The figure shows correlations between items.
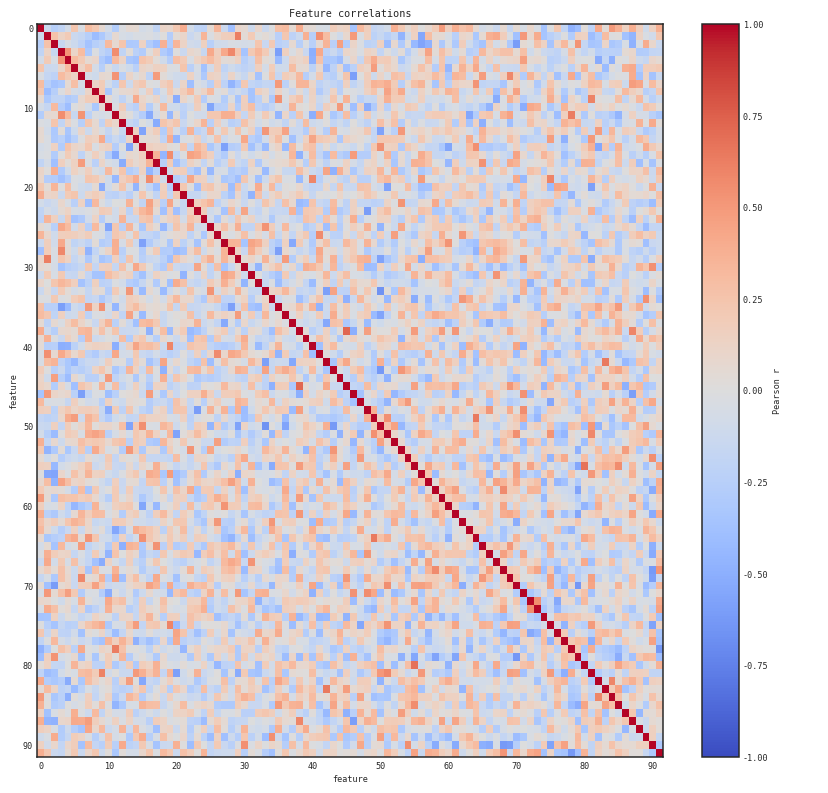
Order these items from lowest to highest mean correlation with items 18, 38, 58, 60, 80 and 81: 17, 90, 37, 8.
90, 37, 17, 8
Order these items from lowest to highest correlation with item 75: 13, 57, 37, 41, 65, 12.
37, 41, 12, 57, 13, 65
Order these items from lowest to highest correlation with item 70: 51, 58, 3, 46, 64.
46, 3, 58, 64, 51
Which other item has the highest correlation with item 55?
80
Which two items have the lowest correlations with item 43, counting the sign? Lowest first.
50, 18
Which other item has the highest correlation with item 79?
2
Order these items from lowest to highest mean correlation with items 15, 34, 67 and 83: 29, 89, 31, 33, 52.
33, 52, 31, 29, 89
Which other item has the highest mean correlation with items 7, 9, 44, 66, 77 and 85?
35
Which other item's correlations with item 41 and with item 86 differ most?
1
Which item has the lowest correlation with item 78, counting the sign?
91
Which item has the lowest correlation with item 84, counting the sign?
4
